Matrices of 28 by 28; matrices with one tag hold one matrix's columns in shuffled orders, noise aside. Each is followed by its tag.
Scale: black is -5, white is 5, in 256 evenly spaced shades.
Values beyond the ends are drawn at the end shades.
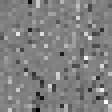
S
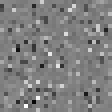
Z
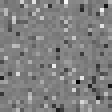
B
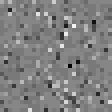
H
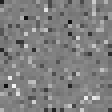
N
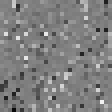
S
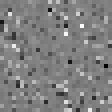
H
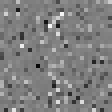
H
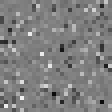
Z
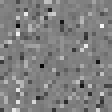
H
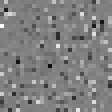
H
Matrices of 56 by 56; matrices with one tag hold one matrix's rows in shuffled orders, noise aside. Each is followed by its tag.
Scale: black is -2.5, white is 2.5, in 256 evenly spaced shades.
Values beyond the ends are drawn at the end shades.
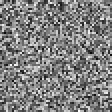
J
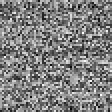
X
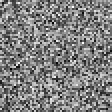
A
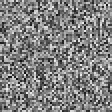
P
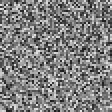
J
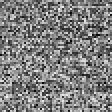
X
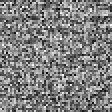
X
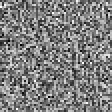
P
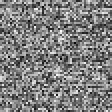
X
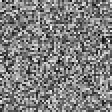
J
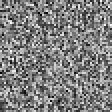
P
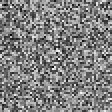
A
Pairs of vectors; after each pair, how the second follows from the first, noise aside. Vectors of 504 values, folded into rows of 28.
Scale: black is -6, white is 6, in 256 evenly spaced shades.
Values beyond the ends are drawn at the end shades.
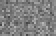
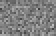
shuffled.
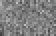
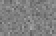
wrapped around, negated, shrunk.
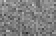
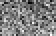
reversed, scaled up.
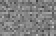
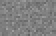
wrapped around, negated, shrunk.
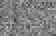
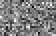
negated, scaled up.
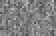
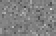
wrapped around, partly zeroed.
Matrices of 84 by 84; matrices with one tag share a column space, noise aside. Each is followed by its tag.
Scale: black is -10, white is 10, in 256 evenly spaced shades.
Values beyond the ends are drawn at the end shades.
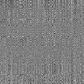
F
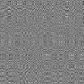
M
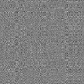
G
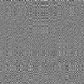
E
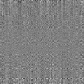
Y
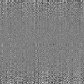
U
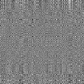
F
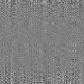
U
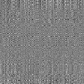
F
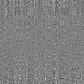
Y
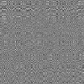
M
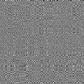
E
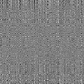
F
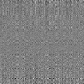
Y
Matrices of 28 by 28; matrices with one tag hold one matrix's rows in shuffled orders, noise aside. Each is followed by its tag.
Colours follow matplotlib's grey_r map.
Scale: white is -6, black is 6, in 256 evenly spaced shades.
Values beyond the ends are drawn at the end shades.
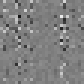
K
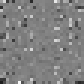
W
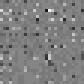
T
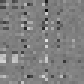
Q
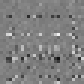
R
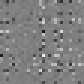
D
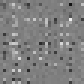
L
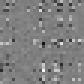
D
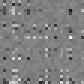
L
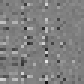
Q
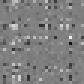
L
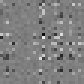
D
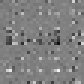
R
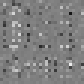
L
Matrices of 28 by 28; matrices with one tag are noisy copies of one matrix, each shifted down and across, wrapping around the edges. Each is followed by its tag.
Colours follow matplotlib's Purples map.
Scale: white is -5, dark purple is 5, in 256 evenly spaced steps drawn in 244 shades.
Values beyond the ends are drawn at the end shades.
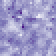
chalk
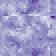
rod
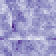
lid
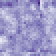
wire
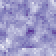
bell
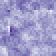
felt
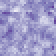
chalk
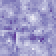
wire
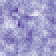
chalk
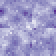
bell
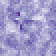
chalk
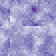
bell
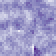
felt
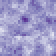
bell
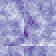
lid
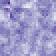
chalk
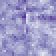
wire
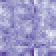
wire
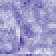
lid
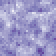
bell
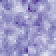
chalk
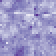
rod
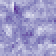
felt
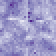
rod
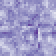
wire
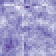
rod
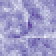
lid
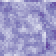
lid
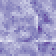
lid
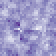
chalk
